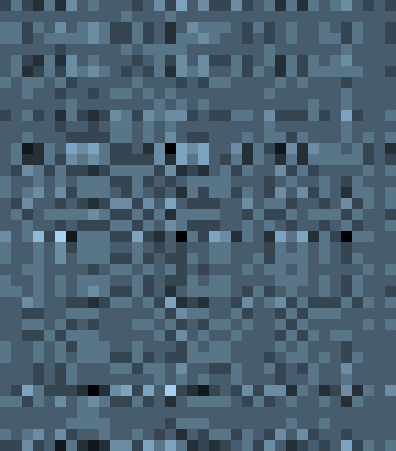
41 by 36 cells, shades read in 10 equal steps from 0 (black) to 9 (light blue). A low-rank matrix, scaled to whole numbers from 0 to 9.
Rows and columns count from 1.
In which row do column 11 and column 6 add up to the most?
22
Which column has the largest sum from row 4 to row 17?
17
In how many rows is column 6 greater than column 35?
17
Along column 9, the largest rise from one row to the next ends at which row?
37
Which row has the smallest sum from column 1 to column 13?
41
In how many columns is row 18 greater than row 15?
15
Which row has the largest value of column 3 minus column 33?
36
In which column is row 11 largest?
32
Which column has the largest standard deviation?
16
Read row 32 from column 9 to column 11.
5 5 4
